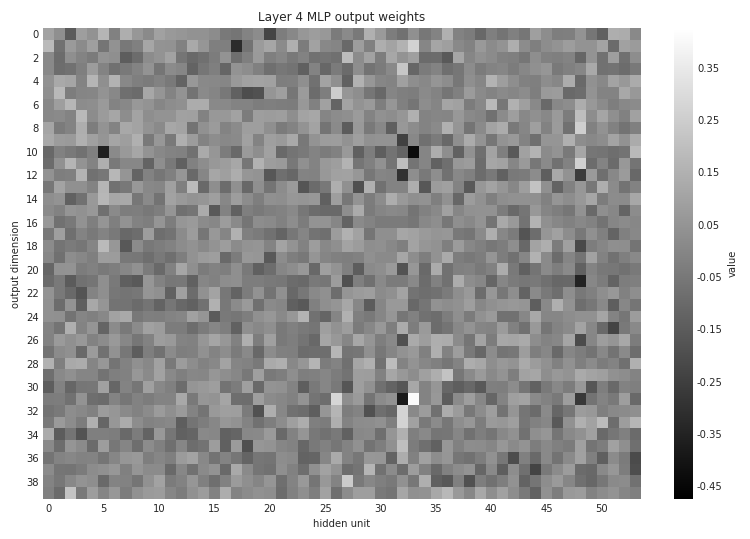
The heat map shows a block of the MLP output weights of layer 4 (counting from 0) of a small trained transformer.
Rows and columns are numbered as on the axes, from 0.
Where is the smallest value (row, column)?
10, 33
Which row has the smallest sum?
21
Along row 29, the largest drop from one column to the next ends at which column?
37
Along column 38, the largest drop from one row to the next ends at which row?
38
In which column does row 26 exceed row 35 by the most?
18
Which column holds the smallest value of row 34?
3
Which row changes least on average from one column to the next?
29
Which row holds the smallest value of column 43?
17
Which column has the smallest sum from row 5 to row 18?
32
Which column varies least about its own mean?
45
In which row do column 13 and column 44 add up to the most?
13
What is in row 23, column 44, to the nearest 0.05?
-0.15
